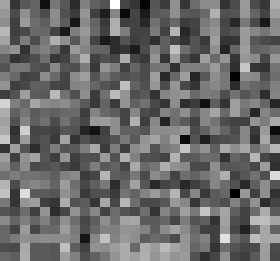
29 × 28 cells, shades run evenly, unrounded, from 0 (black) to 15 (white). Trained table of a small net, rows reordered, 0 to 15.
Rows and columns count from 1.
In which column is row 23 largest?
13
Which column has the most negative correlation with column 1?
19
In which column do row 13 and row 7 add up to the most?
21
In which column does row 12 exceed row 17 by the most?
1
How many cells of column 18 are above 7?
18
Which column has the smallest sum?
24
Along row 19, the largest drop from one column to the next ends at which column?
28
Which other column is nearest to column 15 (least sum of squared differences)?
17
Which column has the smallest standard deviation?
20
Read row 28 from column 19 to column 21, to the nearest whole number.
9 6 7
